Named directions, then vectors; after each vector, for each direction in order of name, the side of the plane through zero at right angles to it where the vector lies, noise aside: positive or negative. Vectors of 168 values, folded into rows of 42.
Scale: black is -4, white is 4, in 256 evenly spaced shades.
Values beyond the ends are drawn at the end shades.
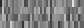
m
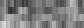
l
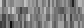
negative, negative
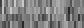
negative, positive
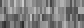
negative, positive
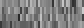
negative, negative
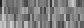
positive, positive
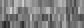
negative, positive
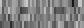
negative, negative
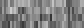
negative, positive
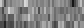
negative, negative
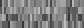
negative, positive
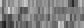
negative, negative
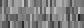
negative, positive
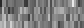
positive, positive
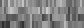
negative, positive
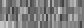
positive, positive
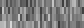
positive, positive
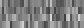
positive, negative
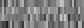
negative, positive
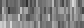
positive, positive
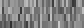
negative, negative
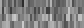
positive, negative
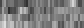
positive, positive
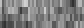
negative, negative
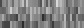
negative, positive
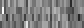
negative, positive
